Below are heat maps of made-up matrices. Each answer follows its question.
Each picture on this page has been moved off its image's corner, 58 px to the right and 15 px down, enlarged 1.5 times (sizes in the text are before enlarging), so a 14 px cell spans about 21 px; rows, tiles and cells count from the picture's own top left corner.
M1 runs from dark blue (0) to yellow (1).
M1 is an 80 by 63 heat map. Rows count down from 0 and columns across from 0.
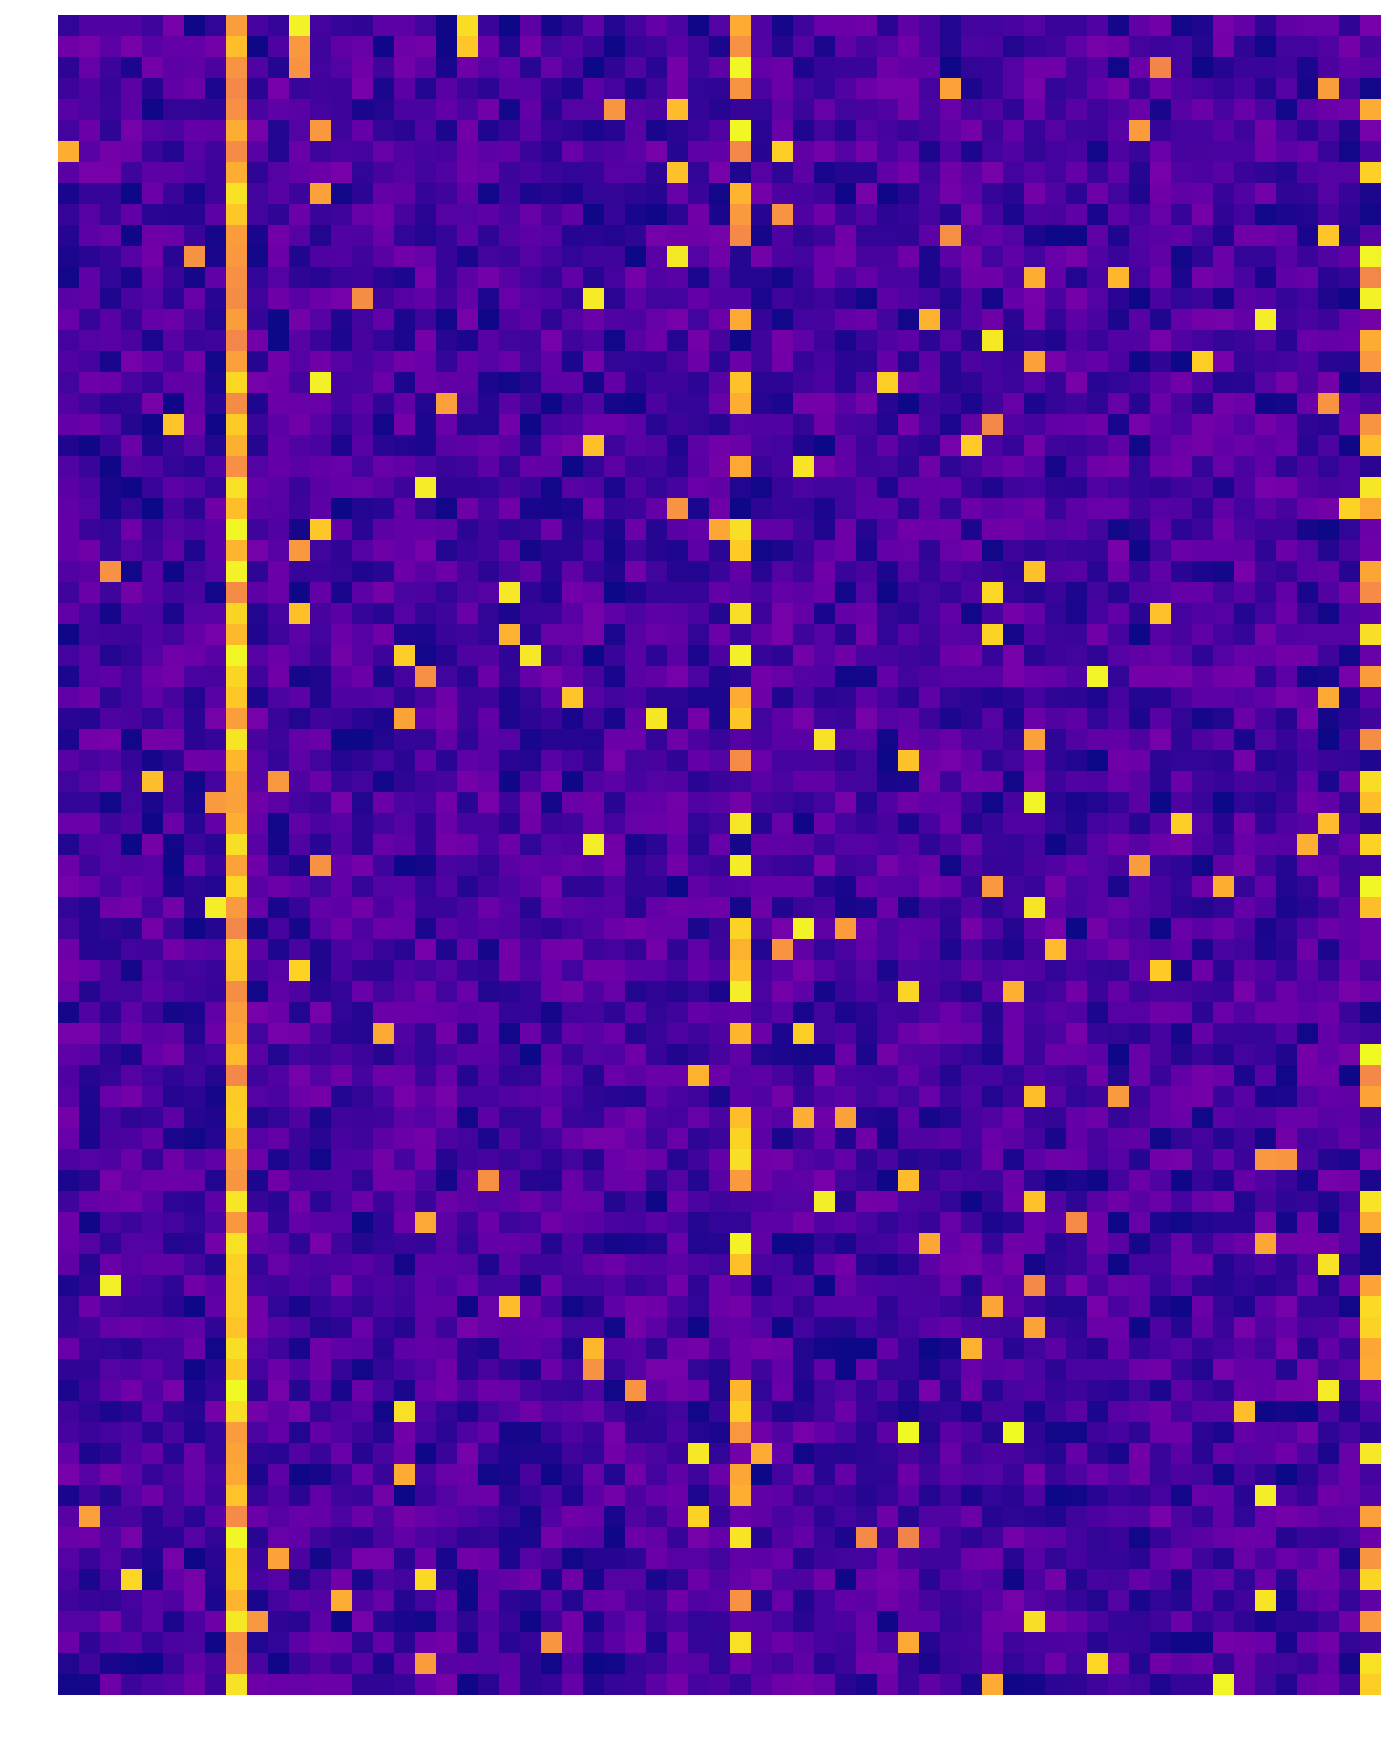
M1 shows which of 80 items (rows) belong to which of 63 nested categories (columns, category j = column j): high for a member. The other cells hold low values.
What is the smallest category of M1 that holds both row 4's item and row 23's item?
29
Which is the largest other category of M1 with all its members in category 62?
46
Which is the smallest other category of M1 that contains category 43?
25
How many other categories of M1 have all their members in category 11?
2
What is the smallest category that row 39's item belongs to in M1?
59
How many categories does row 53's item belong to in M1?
2
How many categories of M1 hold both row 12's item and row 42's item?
3
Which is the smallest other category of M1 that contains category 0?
34
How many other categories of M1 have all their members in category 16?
3
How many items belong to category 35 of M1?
4
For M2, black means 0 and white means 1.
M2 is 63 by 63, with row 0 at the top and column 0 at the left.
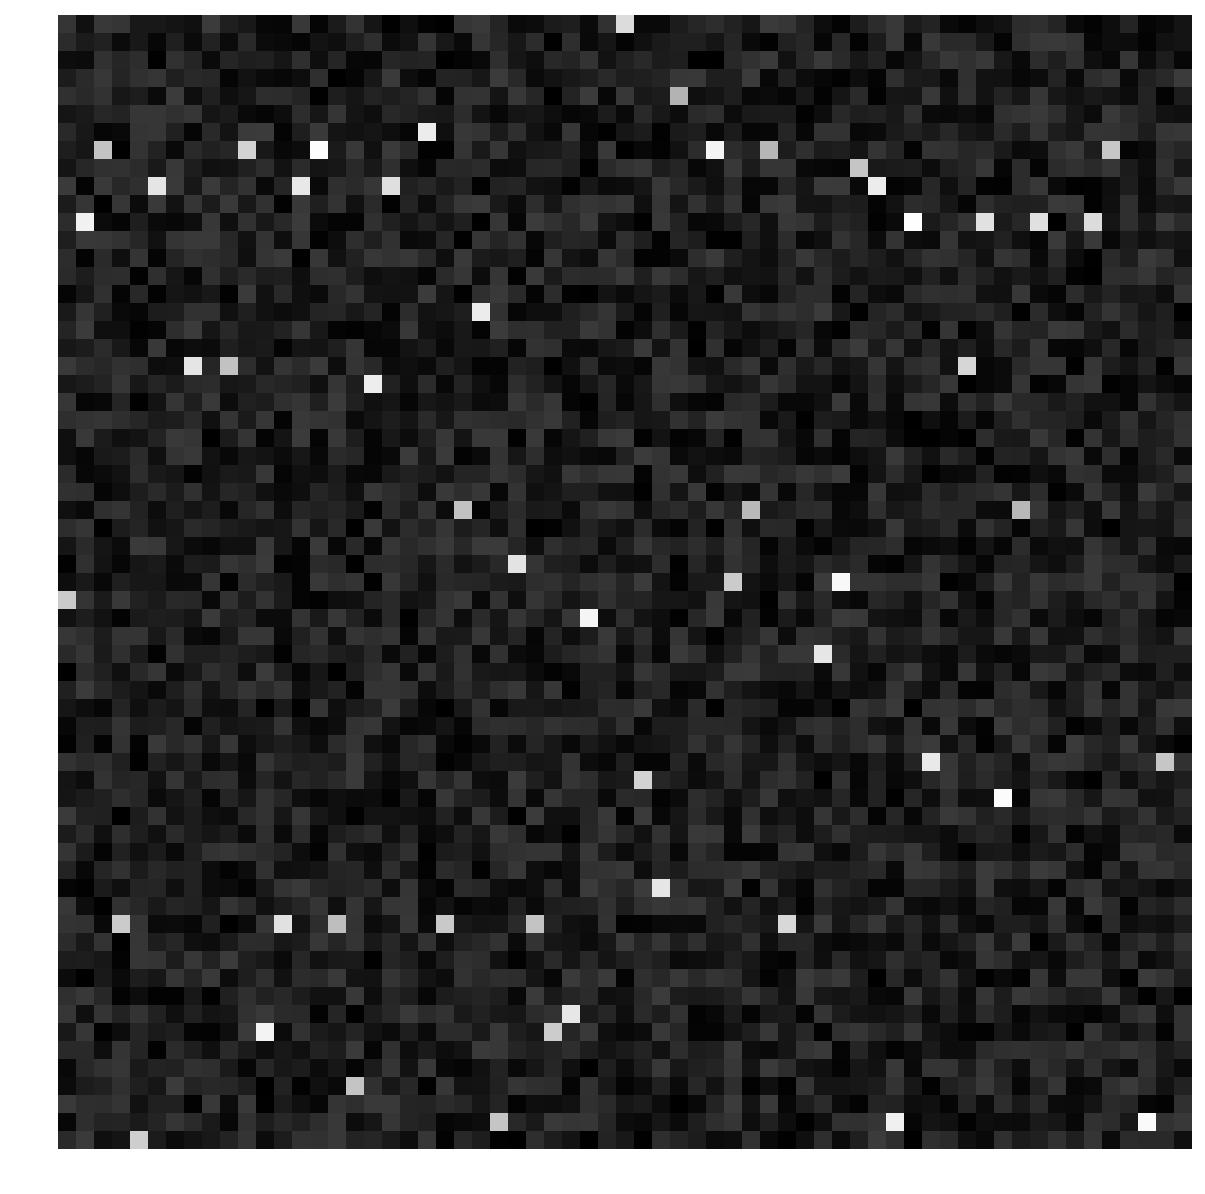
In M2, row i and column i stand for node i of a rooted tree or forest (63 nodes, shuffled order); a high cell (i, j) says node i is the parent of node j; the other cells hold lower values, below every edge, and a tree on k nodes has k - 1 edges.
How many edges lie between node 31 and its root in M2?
4
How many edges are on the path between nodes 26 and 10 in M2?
4
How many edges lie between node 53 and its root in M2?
2
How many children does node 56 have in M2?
2
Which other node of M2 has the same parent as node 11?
27
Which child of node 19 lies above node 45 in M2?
9
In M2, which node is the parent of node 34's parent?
62
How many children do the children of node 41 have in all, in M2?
4
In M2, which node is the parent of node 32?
42
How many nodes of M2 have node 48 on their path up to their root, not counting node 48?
2
